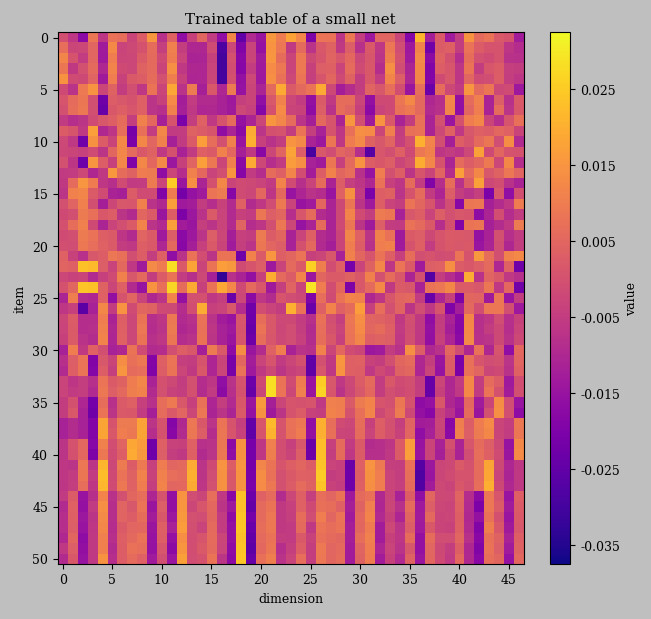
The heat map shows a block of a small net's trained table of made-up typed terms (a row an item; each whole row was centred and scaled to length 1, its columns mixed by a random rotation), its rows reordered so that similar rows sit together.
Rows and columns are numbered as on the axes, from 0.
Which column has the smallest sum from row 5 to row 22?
12
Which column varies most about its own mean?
18
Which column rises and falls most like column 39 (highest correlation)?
2
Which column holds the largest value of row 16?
11
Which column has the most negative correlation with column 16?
33
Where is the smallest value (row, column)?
23, 16
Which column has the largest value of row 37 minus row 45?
42
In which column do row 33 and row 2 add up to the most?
21
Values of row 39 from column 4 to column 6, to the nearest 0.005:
0.01 0 0.005
